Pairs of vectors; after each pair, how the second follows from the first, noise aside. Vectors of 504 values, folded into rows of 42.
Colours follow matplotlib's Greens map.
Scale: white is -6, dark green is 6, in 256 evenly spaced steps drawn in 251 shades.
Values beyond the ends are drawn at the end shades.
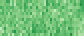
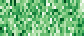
negated, scaled up.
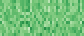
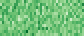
shuffled.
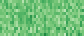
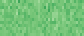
reversed, negated, shrunk.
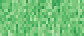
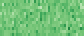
wrapped around, partly zeroed.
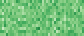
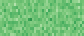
wrapped around, shrunk.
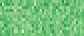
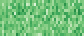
wrapped around.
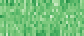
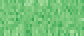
reversed, negated, shrunk.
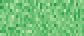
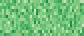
wrapped around.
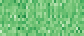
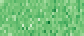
wrapped around, partly zeroed.
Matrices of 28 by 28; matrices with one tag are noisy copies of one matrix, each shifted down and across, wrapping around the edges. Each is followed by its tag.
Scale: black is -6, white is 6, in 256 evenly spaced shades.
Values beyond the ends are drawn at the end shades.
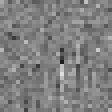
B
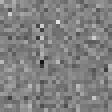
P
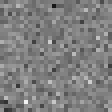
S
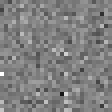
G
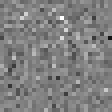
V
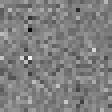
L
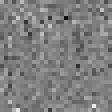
V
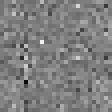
P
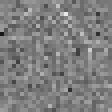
V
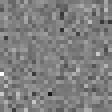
V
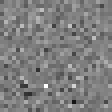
S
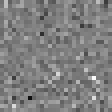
V
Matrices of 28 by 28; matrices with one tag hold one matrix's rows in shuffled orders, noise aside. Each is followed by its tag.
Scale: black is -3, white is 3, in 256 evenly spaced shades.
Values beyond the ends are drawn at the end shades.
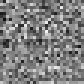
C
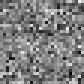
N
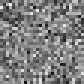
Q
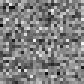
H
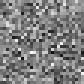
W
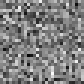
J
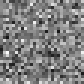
H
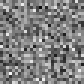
Q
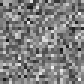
J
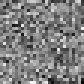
W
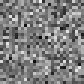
Q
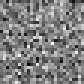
J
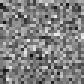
C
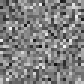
Q
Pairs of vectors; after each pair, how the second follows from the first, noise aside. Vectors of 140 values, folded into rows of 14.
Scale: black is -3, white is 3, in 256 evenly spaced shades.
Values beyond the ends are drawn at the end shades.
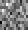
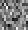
wrapped around, negated.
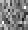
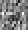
shuffled.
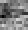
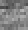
wrapped around, shrunk.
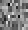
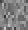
wrapped around, shrunk.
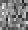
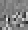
negated, partly zeroed.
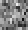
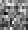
wrapped around, negated.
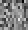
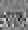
negated, partly zeroed.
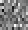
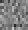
negated, shrunk.
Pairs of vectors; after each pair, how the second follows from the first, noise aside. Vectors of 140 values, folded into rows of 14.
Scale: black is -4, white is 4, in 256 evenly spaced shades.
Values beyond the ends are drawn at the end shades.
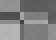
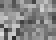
sign-scrambled.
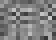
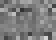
negated, partly zeroed.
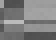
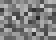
shuffled.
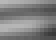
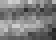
copied.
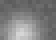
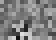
sign-scrambled.
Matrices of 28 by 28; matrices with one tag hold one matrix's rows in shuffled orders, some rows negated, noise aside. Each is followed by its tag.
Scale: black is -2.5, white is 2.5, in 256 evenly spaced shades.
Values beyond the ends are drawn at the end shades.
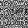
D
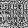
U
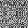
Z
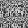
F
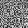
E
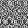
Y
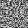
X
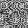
X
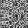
X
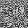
X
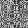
E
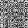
D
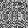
F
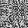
X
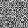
Z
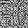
U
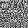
U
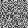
Y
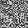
X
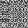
U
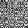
D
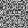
F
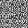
Z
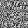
E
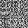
U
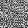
D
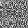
Z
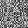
E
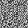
Y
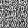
Z
